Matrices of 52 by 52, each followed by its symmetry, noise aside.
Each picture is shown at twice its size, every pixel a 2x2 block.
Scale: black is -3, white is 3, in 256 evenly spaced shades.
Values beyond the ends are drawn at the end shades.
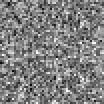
mirrored top to bottom.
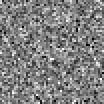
same after a half turn.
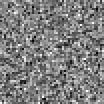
same after a half turn.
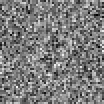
same after a half turn.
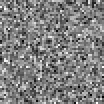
antisymmetric.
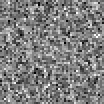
same after a half turn.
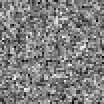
symmetric across the other diagonal.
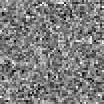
same after a half turn.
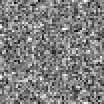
mirrored top to bottom.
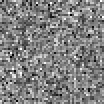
symmetric.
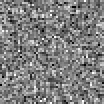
antisymmetric.
